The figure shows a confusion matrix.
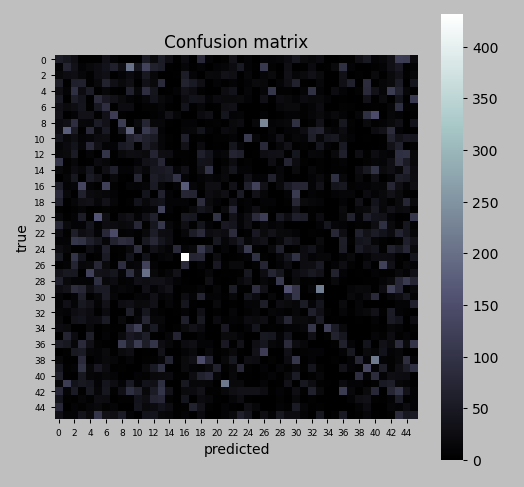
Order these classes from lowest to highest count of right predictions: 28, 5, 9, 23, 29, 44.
44, 23, 5, 28, 29, 9
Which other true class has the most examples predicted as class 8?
36
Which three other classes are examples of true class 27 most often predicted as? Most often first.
11, 4, 9
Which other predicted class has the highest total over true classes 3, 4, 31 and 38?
40
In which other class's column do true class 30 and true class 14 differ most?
19
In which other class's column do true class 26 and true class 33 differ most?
41
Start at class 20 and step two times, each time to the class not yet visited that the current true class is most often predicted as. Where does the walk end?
45
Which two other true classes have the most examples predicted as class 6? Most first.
16, 12
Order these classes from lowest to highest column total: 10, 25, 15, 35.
15, 35, 25, 10
